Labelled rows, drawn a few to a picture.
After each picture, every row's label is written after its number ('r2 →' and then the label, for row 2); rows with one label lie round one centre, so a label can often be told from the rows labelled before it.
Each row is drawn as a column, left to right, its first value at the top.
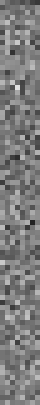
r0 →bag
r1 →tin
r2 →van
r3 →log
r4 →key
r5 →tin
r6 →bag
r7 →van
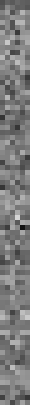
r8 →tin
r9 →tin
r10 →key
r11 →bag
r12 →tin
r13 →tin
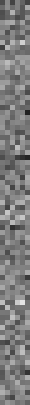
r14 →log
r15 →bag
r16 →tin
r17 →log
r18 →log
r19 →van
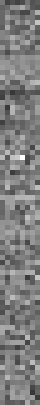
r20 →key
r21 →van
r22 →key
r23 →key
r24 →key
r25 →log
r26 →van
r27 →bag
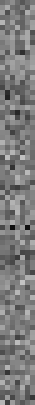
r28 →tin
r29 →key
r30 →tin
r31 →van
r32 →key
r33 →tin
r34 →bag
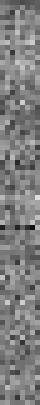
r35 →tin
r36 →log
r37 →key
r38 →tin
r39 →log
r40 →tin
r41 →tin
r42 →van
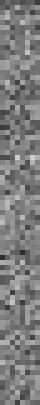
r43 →van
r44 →van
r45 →log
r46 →key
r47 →bag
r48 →tin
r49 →key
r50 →key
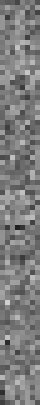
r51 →van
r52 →log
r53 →key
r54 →tin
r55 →tin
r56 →log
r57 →bag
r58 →key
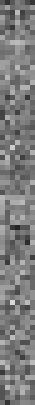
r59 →van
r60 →key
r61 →log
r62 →tin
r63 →log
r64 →log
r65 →van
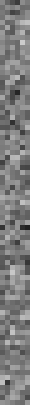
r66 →tin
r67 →van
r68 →key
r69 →key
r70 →tin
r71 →tin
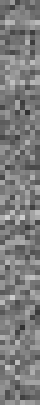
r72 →log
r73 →bag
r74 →bag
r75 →van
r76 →bag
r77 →tin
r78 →bag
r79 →bag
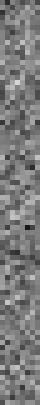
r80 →key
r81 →log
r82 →bag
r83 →bag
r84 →van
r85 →tin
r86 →tin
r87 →key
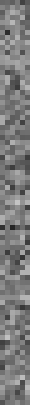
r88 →log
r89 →bag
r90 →tin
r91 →tin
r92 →van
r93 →log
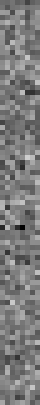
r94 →tin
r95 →bag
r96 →log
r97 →tin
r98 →tin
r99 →key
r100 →key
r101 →van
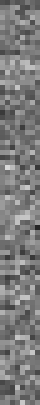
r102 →van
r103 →van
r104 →van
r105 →log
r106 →bag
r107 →bag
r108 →van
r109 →tin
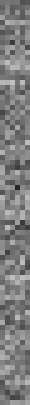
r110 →van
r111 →bag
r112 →bag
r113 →tin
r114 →bag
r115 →tin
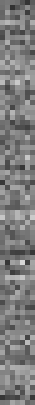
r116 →bag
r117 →tin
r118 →bag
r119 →bag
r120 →bag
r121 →key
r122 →bag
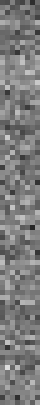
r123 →bag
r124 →key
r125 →van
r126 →bag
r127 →log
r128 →log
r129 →log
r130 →bag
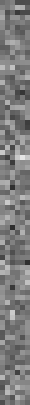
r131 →van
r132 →log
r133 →tin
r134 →key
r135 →key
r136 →key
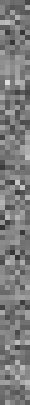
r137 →tin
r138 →bag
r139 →bag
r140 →van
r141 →bag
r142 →key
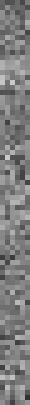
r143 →van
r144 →key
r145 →van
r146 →log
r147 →log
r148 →bag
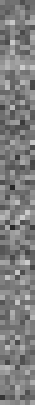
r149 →bag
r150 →bag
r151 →tin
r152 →log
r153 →bag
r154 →bag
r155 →tin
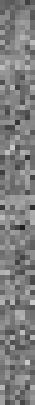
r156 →log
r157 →van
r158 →log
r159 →tin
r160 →tin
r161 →van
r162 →log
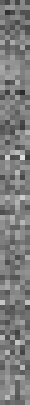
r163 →log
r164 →key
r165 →log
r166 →van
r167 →key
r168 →log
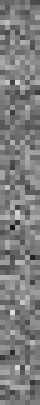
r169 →bag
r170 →bag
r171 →tin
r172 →bag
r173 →log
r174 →key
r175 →van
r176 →van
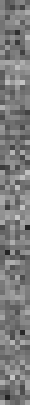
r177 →tin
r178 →bag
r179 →van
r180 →bag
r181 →van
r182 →tin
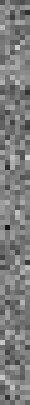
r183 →van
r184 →tin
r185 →key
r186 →bag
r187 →log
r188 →key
